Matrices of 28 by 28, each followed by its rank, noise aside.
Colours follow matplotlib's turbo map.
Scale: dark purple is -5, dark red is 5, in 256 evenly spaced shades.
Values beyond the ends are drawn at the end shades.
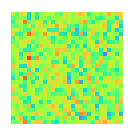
eight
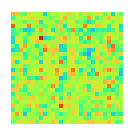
six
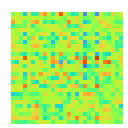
four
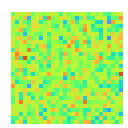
eight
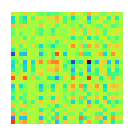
two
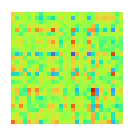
three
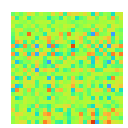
three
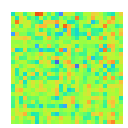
eight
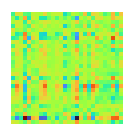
two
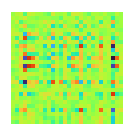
two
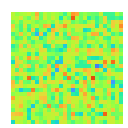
eight
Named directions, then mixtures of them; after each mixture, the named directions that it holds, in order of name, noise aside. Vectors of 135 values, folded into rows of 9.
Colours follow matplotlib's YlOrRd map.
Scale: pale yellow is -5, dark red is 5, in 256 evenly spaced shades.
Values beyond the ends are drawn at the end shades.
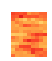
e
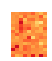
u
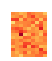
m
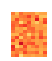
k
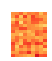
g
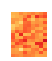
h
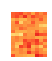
e, g.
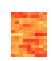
e, g.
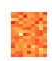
g, m.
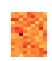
m.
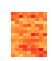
e, m.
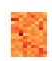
m.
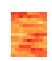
e.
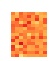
k.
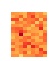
m.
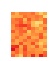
k, u.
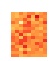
h, k.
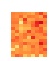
u.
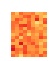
k, u.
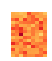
e, m.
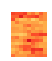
e.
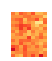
k, u.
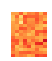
g, h.
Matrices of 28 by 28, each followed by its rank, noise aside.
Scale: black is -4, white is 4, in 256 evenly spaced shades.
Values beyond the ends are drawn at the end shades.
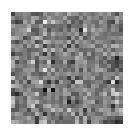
six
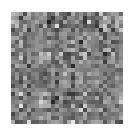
six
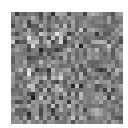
six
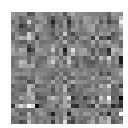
three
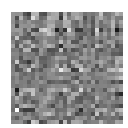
four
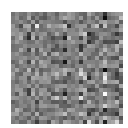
four
